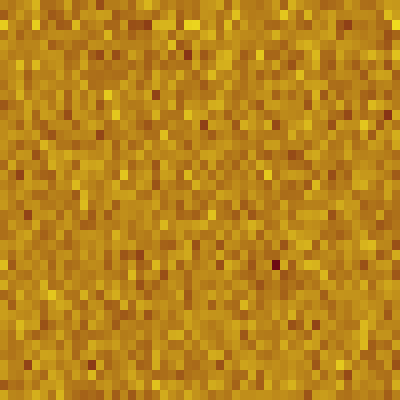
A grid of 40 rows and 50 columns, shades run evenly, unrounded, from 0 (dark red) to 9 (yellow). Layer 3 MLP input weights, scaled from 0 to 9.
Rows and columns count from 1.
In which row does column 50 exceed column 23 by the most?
3
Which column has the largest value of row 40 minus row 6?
24
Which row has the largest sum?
39
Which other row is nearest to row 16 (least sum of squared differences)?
20
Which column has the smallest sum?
19
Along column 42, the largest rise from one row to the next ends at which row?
14
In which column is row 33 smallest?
40
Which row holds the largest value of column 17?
28
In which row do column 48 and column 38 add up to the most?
8
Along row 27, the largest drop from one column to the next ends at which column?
35
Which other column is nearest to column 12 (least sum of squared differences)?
4
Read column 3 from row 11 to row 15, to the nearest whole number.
5 5 4 6 4
